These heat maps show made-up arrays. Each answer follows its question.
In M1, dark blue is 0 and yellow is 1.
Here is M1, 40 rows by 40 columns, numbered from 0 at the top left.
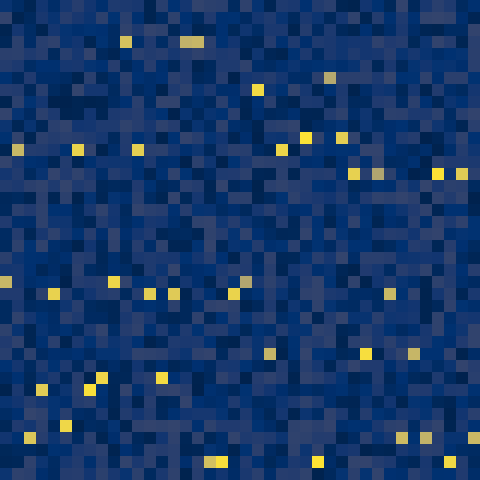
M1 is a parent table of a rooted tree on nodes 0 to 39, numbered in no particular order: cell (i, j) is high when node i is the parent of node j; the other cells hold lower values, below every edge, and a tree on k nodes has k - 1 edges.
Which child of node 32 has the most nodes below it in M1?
3
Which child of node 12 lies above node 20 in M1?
23
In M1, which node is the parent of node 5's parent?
36
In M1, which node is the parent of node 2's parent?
14
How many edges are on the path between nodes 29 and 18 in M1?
3
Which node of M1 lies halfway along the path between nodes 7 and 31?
24
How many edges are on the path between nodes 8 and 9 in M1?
6
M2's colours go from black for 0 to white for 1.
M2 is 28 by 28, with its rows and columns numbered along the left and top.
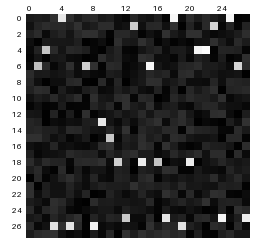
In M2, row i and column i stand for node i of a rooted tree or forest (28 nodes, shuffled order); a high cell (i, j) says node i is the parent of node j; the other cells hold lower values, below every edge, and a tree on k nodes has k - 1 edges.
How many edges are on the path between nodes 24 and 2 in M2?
4
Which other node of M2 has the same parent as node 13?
23
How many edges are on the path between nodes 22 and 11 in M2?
4
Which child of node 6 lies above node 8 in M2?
26
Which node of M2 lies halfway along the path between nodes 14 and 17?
0
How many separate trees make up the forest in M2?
2
